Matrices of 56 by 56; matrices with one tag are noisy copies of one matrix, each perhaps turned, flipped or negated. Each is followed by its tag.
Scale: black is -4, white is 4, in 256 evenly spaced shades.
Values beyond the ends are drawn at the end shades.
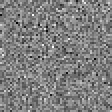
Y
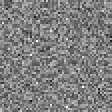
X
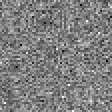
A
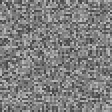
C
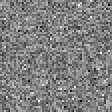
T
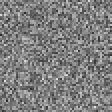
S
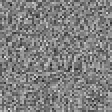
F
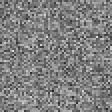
A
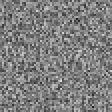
F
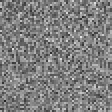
F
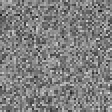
T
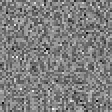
F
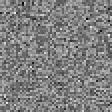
T
